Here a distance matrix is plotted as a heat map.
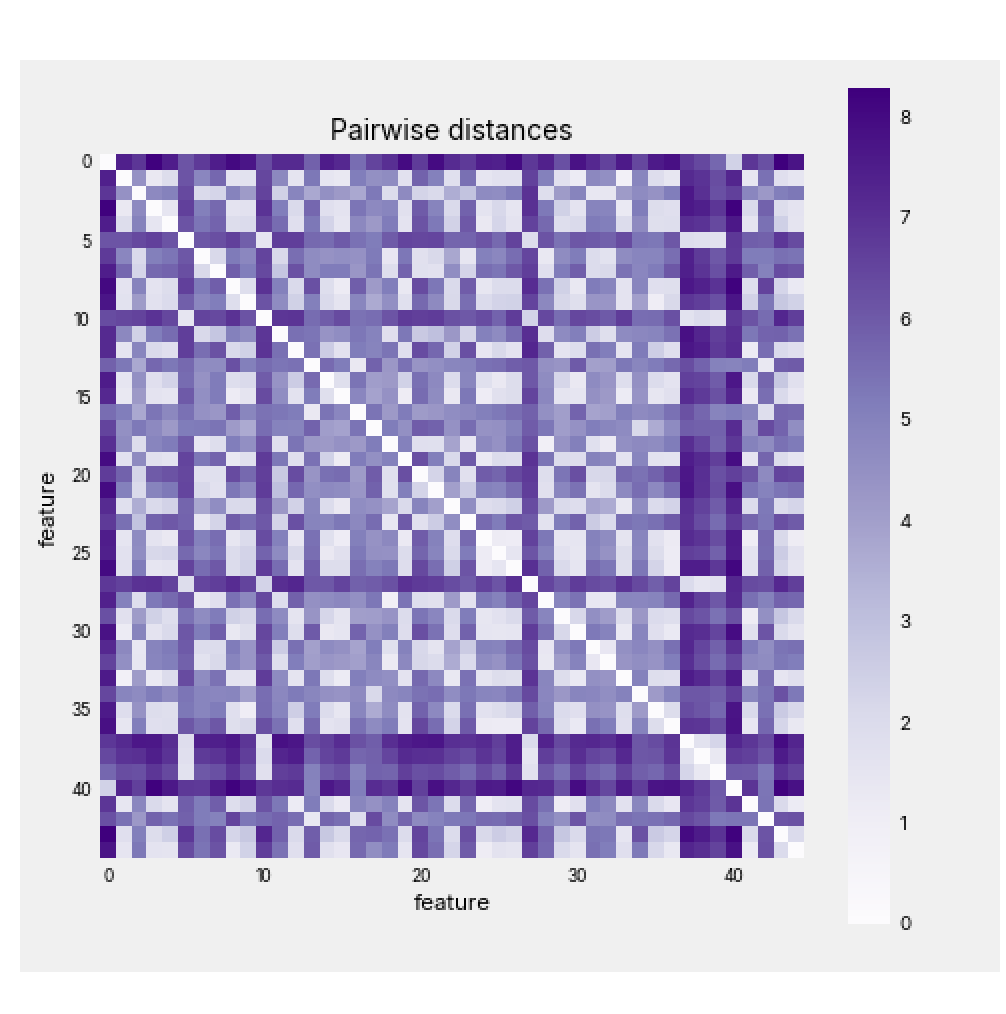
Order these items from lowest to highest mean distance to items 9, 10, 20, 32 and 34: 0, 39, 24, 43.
24, 39, 43, 0
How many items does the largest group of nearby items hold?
21
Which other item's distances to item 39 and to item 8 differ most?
38
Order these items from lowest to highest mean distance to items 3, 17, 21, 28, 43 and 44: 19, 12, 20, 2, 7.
19, 12, 2, 7, 20
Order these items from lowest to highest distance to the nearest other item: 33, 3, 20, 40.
33, 3, 20, 40
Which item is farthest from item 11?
37
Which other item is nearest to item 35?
9
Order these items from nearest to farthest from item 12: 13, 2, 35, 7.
35, 2, 13, 7
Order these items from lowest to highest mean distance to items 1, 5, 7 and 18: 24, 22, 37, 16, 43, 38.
22, 24, 16, 43, 38, 37
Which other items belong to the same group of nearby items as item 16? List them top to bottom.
13, 42
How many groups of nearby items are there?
6
